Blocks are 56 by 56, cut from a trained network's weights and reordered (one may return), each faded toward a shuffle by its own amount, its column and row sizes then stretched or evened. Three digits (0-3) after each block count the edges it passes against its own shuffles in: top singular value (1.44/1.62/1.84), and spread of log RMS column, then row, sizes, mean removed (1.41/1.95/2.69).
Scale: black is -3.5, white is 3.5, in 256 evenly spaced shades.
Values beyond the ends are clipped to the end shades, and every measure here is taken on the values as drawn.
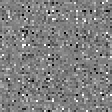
0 2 2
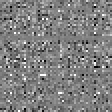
0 3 3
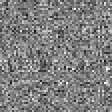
2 0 2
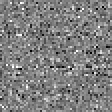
1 0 2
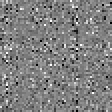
0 2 1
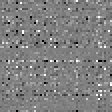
1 2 3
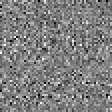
1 2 2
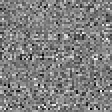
1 0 2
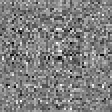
2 1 2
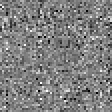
0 1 1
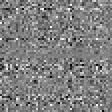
1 2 3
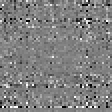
2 2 3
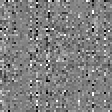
1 3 2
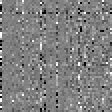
2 3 0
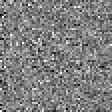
1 1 1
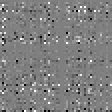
0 3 3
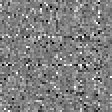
1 1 0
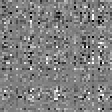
0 3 3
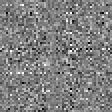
1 2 2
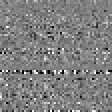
2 1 3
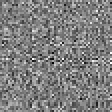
3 1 1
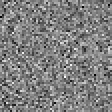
0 1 0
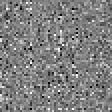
0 2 1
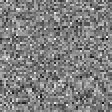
3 1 1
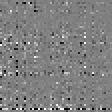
3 2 2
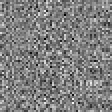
2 2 0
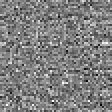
3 0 1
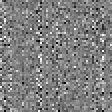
1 3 1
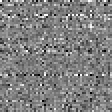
1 1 3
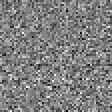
1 0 1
